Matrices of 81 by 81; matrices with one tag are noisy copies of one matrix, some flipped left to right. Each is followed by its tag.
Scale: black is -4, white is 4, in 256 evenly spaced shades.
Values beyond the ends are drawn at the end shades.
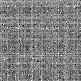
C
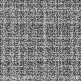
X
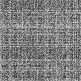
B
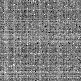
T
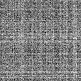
T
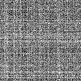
T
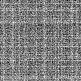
X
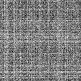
T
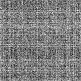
B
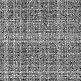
T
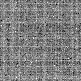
X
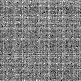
C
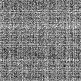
B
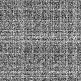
T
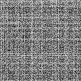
C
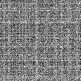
X
